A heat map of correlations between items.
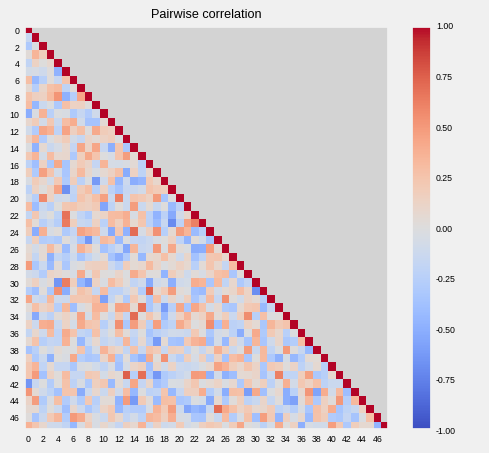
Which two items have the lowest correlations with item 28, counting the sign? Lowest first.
36, 3
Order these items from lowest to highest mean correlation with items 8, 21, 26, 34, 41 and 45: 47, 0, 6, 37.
37, 6, 47, 0
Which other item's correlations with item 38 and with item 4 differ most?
8
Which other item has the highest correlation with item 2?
20
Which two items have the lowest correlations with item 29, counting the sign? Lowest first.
43, 18
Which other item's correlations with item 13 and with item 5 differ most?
44
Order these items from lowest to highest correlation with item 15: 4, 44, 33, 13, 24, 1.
24, 4, 44, 1, 13, 33
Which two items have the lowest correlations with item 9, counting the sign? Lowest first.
18, 1
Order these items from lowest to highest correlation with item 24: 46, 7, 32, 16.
46, 16, 32, 7
